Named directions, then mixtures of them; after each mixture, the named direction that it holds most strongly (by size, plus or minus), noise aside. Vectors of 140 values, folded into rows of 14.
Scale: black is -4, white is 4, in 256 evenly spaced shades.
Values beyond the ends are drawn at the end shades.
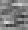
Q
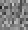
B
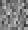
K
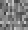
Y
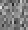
B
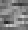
Q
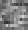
Q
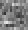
Q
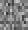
Y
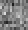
B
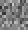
B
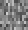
Y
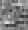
Q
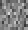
K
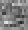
Q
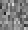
Y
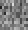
B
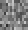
Y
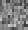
K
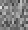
B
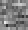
Q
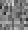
Y
